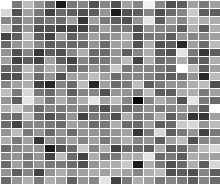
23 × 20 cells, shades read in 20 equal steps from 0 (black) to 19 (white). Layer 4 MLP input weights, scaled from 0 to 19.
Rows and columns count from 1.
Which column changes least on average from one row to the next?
3
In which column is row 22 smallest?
4
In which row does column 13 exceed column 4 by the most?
11
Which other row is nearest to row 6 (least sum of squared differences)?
21
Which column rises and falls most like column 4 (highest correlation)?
18
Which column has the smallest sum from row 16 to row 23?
16
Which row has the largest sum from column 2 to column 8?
13
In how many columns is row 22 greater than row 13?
8
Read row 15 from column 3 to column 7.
14 8 6 8 11
